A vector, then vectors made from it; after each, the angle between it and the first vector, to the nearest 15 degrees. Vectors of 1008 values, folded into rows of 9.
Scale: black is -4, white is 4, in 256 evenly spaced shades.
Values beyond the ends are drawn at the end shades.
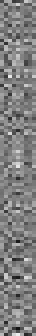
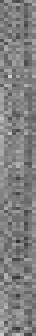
30 degrees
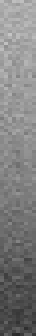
105 degrees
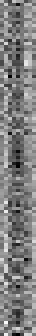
150 degrees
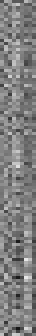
30 degrees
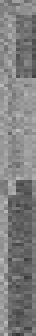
120 degrees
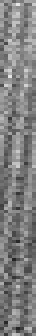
45 degrees
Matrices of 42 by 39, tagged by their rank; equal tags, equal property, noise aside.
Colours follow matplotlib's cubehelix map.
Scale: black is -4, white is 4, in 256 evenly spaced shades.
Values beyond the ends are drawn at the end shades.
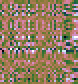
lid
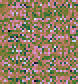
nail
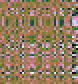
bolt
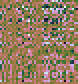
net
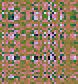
bolt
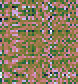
net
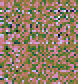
nail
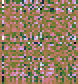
net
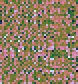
nail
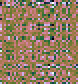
lid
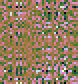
lid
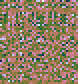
nail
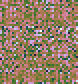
nail
